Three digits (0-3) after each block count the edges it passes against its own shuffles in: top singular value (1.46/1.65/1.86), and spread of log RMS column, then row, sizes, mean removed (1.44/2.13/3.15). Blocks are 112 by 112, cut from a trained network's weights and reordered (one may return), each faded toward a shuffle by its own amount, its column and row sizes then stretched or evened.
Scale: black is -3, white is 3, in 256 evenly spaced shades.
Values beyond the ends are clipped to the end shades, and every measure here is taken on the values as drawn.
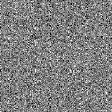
3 2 1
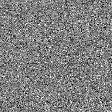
0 0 1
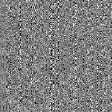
1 3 1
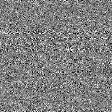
2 1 3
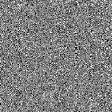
1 2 1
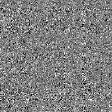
0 2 2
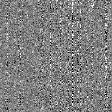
2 3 0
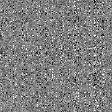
1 3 2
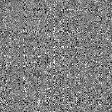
0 3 2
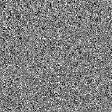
0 2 1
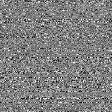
3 0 3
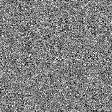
0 0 1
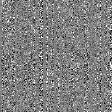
0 3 1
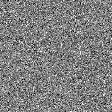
1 1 0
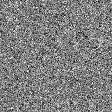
0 0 0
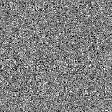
1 0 2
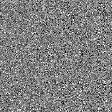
0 1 1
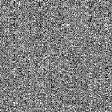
3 2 1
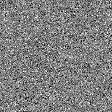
1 0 1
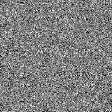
1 0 2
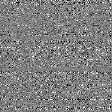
0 2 3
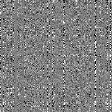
3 3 2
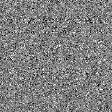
0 1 2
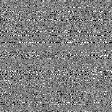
2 1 3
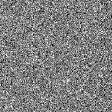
2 2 0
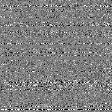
1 1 3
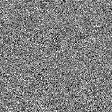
1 1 1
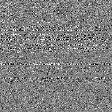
3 1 3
